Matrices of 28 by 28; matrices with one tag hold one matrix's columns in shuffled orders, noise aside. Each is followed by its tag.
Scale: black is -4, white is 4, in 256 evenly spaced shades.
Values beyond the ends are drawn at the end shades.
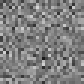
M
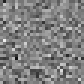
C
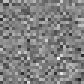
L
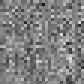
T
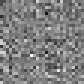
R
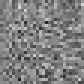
C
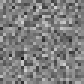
M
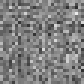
T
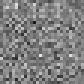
C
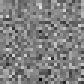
C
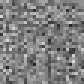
T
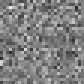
M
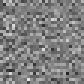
L
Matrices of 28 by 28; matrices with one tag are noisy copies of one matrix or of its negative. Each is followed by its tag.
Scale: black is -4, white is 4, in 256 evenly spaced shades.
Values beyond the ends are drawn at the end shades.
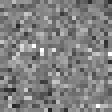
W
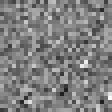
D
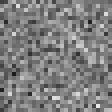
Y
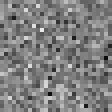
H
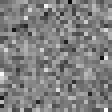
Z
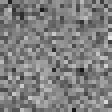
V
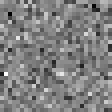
Z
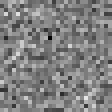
W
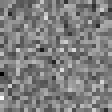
Z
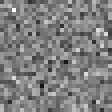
V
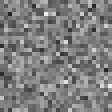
Z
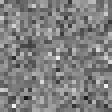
W
